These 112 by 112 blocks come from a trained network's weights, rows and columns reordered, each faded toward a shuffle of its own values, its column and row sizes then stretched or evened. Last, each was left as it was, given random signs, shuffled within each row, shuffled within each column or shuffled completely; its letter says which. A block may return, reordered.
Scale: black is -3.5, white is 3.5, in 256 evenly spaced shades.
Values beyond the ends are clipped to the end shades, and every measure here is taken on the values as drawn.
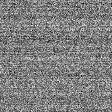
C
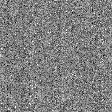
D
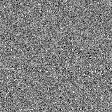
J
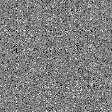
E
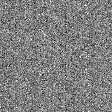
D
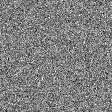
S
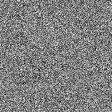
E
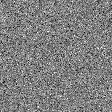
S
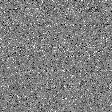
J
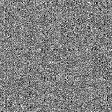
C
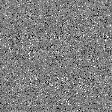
E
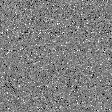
J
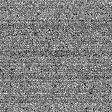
J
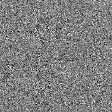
E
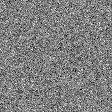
S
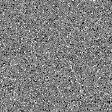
E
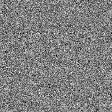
E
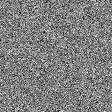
S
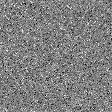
S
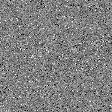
J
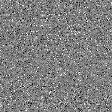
C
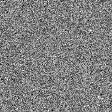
E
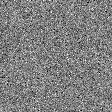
S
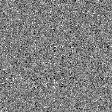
E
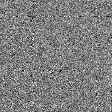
E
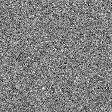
J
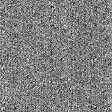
C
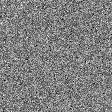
S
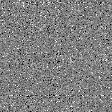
E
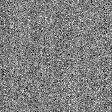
D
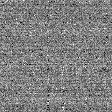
C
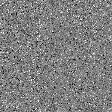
D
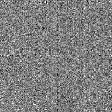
C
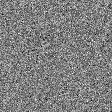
S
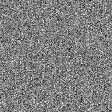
D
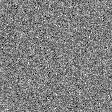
S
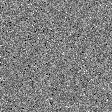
S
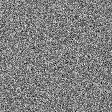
S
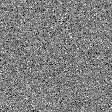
S
